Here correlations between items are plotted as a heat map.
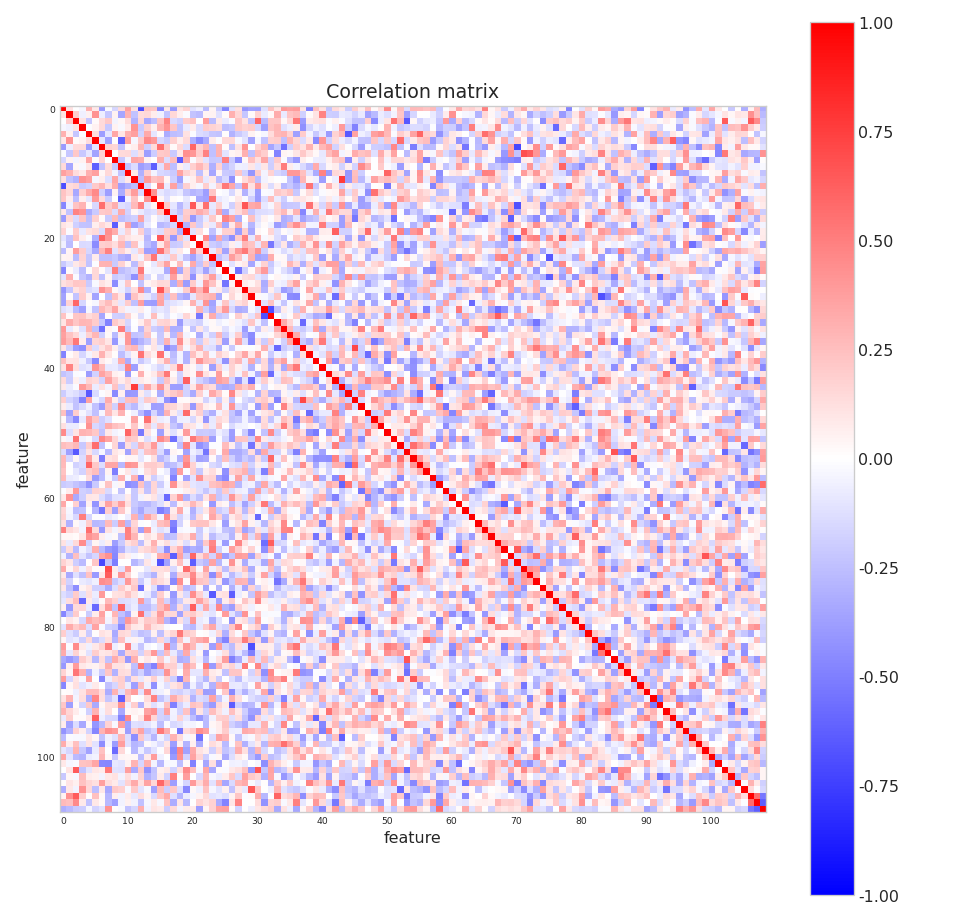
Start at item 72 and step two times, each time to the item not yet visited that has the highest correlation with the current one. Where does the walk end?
71
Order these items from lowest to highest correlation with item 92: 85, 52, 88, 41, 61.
52, 41, 88, 85, 61
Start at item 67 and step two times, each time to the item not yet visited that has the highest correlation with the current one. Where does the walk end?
54
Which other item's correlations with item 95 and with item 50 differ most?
10
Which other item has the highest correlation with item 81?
18
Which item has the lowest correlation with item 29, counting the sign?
83
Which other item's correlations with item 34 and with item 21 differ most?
98
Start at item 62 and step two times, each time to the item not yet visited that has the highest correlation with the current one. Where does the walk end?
68
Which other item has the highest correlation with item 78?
12
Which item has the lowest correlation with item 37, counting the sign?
33
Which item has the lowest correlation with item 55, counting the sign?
44
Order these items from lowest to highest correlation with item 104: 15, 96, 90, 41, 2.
2, 96, 90, 41, 15
